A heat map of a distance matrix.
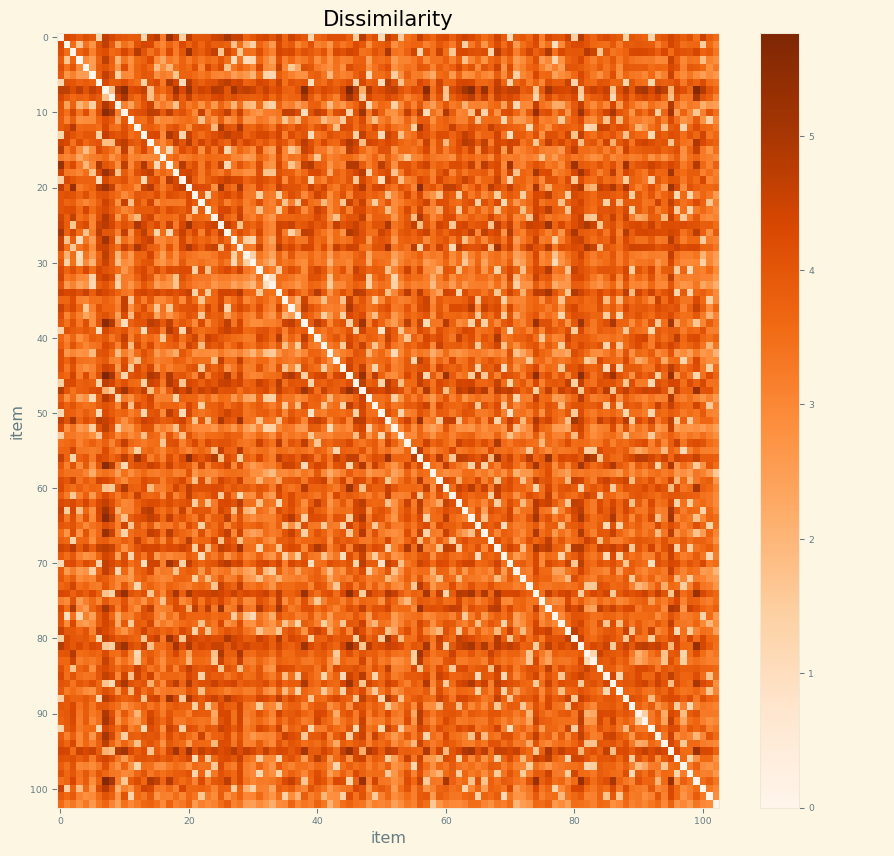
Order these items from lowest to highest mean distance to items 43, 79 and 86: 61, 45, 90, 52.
52, 90, 61, 45
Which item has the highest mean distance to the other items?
7
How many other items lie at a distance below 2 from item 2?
6
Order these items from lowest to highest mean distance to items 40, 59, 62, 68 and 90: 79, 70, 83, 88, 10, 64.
79, 83, 10, 64, 70, 88
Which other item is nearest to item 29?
3
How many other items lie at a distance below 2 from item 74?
8
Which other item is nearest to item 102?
58
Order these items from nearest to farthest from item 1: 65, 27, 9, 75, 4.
27, 9, 75, 4, 65
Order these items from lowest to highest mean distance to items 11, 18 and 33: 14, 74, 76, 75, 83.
83, 75, 76, 14, 74
